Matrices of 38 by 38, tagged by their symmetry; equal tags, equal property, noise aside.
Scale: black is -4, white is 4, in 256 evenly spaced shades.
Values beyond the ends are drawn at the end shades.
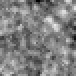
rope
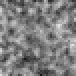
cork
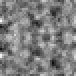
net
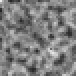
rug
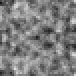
net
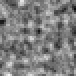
cork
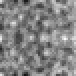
net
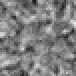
cork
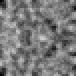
net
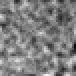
cork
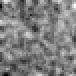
cork
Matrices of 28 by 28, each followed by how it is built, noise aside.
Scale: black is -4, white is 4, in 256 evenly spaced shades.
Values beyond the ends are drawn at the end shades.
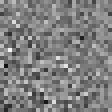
lower triangular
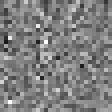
uneven columns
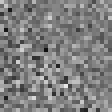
lower triangular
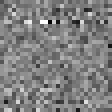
uneven rows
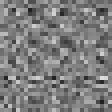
low rank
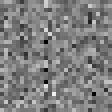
uneven columns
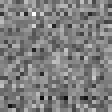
uneven rows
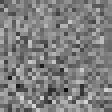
lower triangular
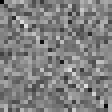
diagonal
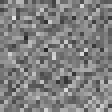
Hankel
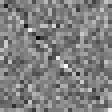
diagonal
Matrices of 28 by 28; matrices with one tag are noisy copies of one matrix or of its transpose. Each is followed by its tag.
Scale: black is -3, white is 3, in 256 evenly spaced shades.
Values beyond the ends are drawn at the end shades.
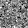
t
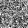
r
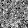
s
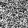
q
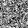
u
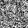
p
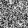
q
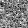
q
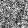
u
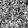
s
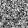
u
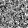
r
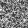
q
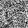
t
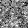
s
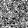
u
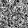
q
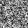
p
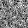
q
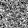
q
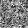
t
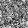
u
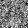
s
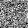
t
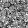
t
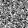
r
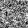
t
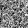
r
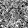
s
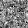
t
